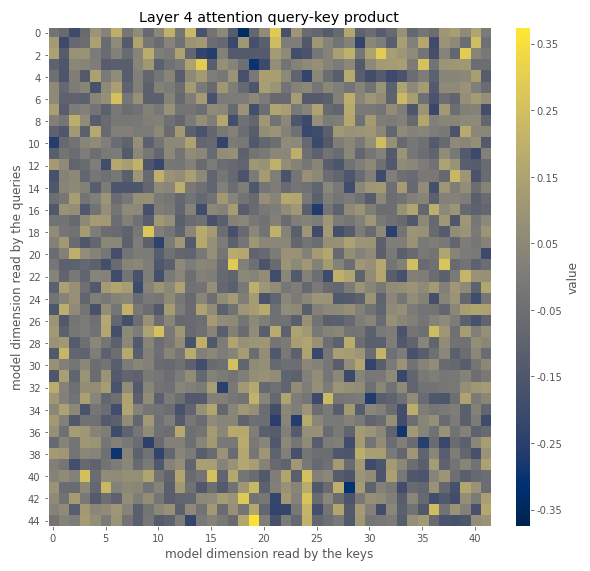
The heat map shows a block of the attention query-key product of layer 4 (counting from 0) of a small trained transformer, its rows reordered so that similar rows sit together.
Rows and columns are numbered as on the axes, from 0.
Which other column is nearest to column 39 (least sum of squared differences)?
27
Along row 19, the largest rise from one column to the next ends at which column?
14
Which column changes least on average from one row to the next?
11
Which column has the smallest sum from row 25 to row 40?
6
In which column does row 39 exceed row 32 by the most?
16
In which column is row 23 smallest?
8
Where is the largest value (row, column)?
44, 19
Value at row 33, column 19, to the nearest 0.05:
0.2
